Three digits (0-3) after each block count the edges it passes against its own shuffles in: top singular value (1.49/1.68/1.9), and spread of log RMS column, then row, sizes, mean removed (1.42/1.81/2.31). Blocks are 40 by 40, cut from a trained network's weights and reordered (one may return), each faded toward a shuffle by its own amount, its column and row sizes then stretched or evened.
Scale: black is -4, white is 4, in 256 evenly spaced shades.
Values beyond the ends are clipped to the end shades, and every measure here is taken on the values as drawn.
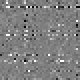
2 1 3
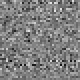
0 0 3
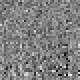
1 1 2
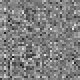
2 3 1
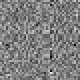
3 1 0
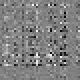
2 3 3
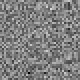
3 0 0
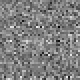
0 0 2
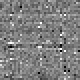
1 2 0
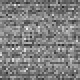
3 1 0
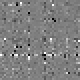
1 2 2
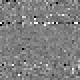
1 0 2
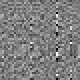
2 2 0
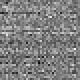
1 2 2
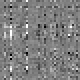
2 3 2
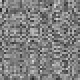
3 2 0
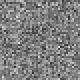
0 0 0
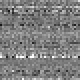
2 0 3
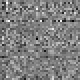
1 1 3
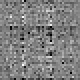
2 3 0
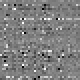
1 2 3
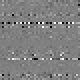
3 0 3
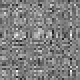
3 3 1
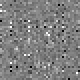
0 2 1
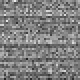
3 1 0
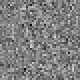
0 2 0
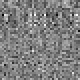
3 0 1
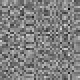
3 1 0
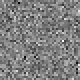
0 0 0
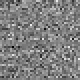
1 0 3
